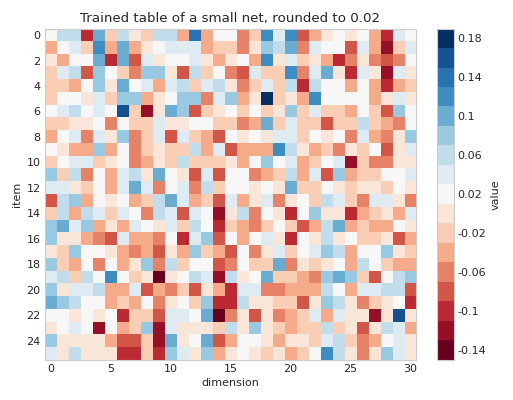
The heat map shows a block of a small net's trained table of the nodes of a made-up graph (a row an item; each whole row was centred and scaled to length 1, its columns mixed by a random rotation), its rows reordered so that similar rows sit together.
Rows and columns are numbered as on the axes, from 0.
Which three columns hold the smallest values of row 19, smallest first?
9, 14, 27
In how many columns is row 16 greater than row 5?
7
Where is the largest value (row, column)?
5, 18
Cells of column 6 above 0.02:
11
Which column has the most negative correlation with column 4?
28
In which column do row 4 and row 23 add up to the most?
8
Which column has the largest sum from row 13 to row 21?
23
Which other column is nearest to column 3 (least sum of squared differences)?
16
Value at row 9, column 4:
0.08
